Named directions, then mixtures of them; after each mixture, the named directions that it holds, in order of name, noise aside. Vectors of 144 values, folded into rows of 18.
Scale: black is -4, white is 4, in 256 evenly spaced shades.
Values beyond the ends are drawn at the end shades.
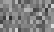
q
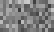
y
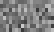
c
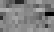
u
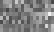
q, u, y.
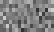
c, y.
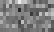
u, y.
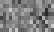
q, u, y.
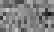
c, u, y.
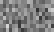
c, y.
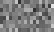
q.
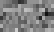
c, q, u.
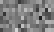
c, q, u.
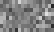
q, u.
